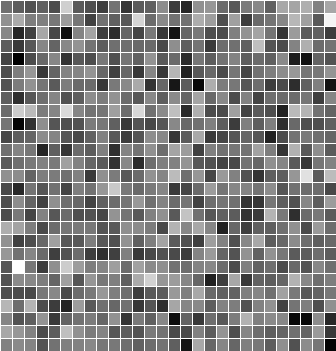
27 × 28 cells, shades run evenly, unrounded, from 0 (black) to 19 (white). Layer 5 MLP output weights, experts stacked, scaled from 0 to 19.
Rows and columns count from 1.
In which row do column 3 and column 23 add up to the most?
24
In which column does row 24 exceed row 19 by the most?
3
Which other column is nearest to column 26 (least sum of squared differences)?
25
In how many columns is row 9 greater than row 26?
15
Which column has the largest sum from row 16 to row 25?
2
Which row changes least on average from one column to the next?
23
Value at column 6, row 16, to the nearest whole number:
8
